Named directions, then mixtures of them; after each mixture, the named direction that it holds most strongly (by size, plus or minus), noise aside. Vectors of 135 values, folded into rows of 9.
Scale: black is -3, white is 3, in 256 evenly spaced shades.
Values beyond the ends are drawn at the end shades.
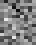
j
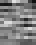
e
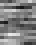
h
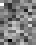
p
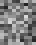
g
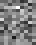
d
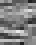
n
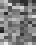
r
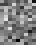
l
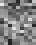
p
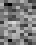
p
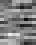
h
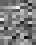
d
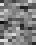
h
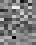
d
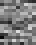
n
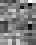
h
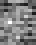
e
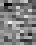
e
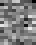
e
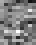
n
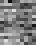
h
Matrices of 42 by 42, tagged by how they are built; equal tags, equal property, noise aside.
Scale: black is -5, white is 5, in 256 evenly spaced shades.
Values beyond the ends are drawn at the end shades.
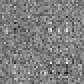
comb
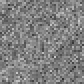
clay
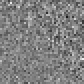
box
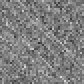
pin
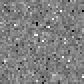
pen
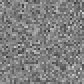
comb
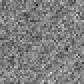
clay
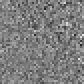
box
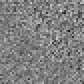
box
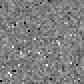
pen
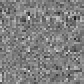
comb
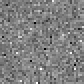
pen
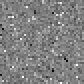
pen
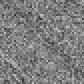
pin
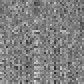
comb
